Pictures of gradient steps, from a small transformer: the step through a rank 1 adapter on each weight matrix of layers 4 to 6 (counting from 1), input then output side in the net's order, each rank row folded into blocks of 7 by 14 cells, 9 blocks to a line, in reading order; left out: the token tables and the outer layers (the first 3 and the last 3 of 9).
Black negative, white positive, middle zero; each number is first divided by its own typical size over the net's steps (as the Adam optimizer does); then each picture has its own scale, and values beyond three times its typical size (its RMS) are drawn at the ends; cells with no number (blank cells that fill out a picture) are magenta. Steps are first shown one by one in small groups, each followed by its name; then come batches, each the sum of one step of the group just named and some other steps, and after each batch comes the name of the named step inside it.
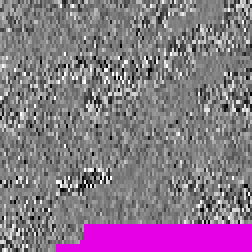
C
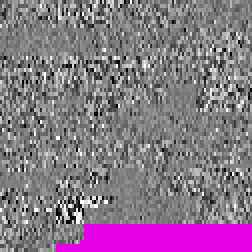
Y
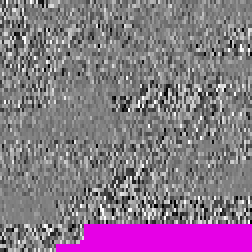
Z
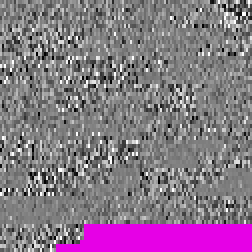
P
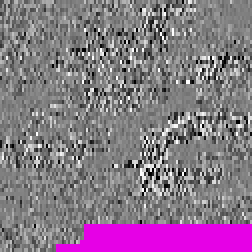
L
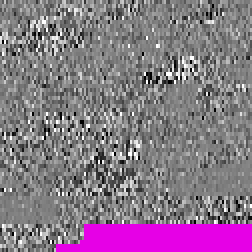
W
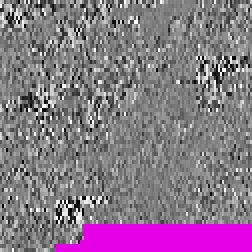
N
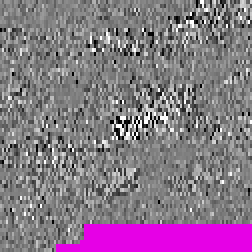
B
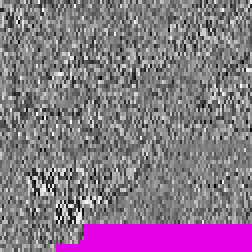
N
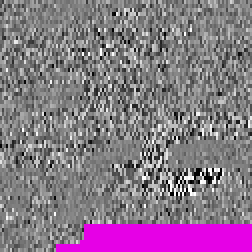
L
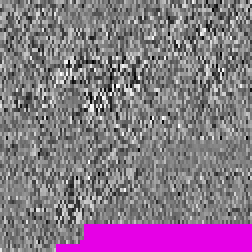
N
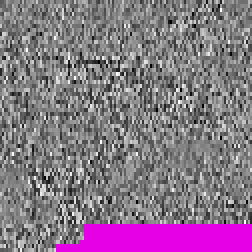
P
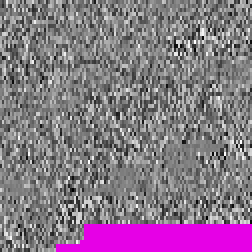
Z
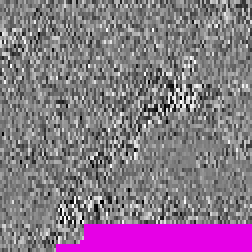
W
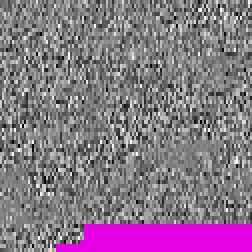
P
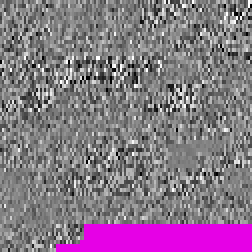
P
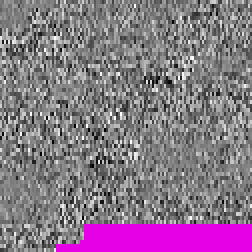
W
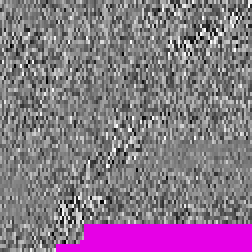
N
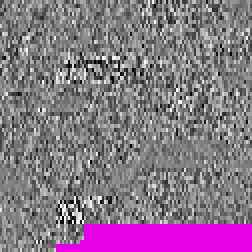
Y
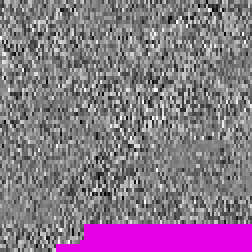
W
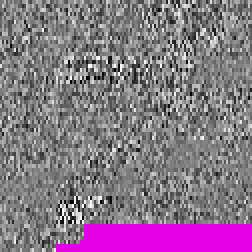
Y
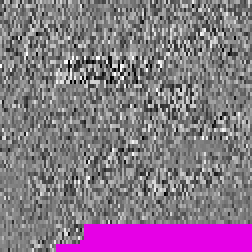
P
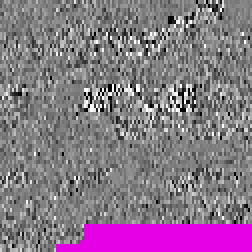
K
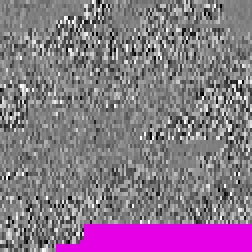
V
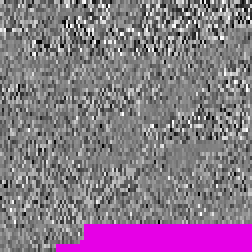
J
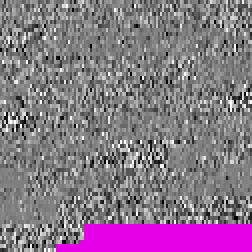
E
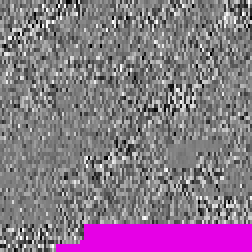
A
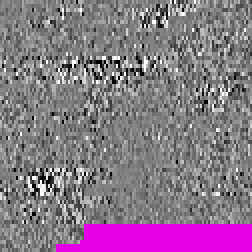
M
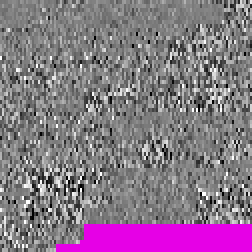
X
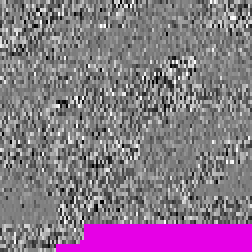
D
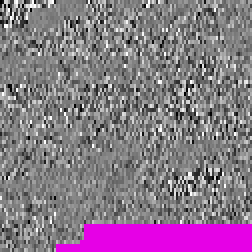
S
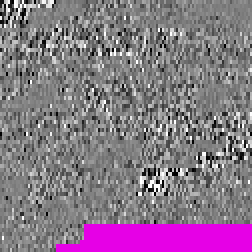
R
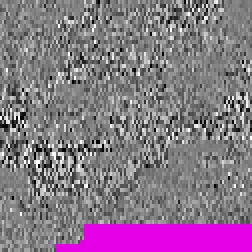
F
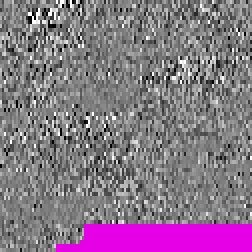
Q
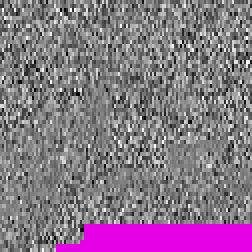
V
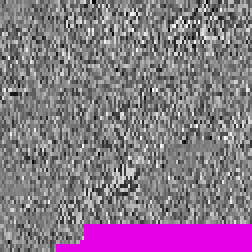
J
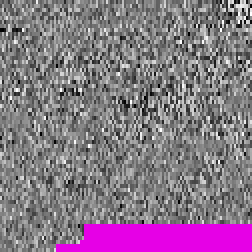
X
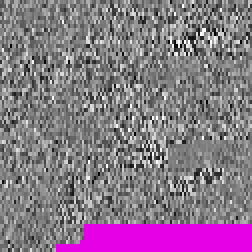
K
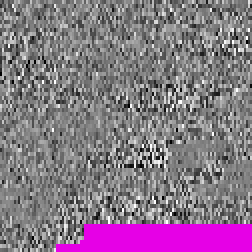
K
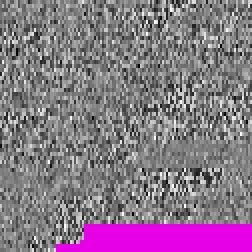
E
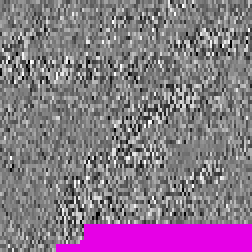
A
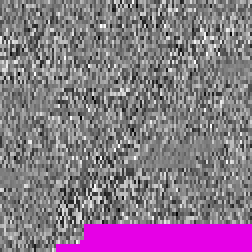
D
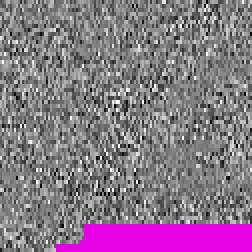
E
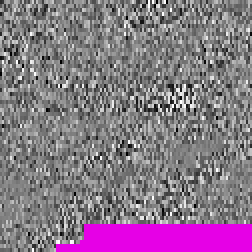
S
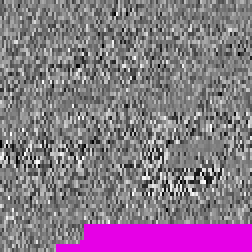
Q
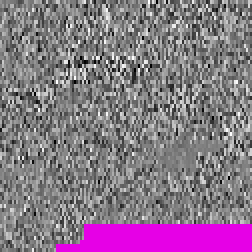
J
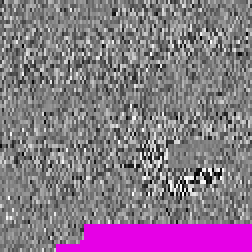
S
